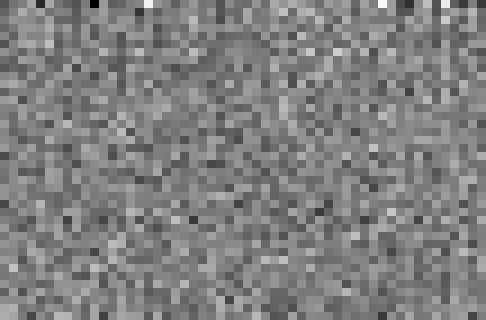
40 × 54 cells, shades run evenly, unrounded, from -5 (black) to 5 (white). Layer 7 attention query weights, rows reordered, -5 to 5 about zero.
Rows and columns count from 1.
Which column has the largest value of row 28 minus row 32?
50
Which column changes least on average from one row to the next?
51
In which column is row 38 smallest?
26
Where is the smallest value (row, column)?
1, 11
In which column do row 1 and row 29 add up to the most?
43
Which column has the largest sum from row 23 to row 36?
52
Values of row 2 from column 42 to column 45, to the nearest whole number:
1 0 1 -2
